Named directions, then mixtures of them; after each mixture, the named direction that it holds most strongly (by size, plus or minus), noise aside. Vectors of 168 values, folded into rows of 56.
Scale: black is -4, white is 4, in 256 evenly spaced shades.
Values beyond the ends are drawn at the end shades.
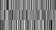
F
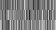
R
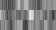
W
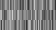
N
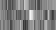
W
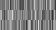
N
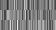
R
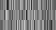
F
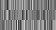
F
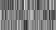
W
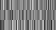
F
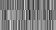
R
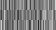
N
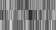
W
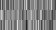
N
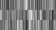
W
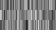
N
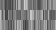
W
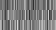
R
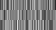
F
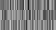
N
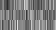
R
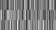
N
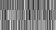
R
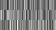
R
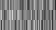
N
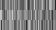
N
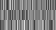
F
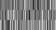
R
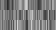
W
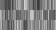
W
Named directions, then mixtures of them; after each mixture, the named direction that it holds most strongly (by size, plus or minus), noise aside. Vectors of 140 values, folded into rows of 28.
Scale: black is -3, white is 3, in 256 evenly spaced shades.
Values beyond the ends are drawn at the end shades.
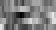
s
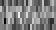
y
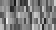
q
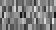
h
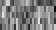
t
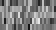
y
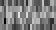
y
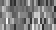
q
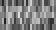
y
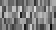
h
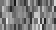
q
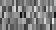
h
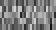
h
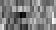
s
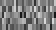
h
